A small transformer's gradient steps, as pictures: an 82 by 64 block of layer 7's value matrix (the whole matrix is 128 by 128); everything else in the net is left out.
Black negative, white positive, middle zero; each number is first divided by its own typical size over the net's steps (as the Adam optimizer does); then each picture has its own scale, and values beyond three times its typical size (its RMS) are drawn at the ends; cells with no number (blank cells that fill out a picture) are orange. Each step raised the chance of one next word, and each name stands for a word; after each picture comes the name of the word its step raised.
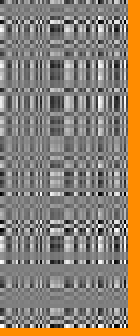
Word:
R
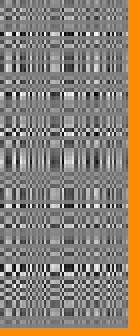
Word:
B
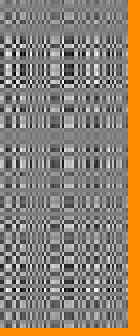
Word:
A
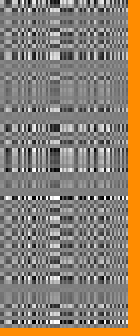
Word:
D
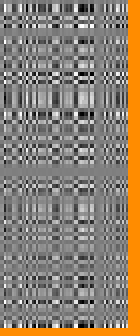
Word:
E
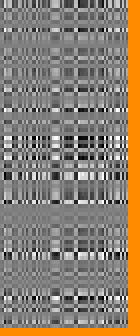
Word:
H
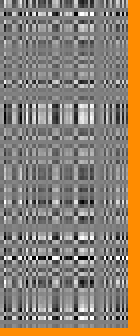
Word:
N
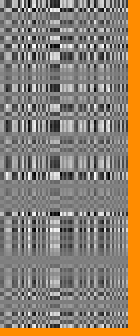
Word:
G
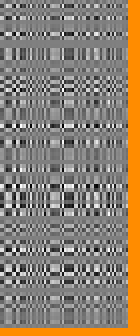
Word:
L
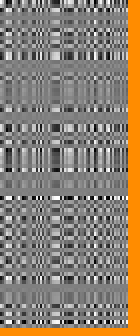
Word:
D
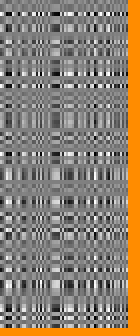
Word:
N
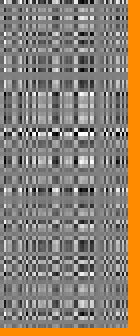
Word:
B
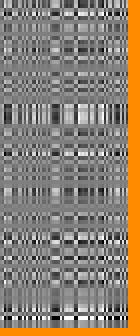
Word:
N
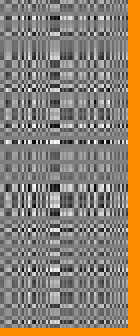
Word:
L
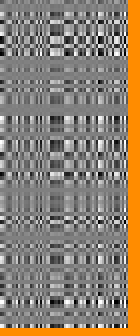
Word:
A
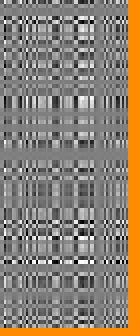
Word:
R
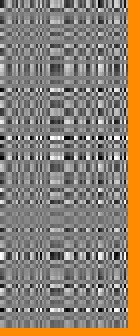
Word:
H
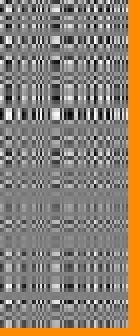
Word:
E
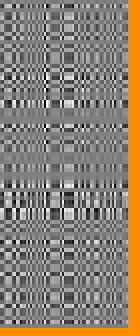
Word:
L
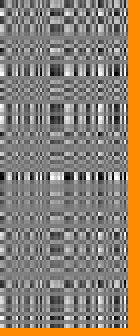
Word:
N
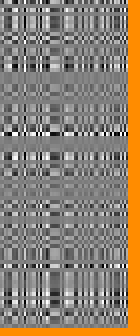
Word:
B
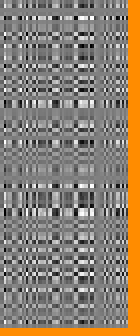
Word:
L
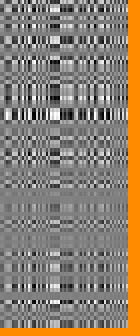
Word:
E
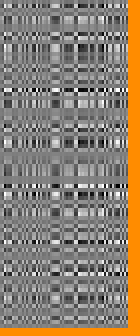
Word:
L
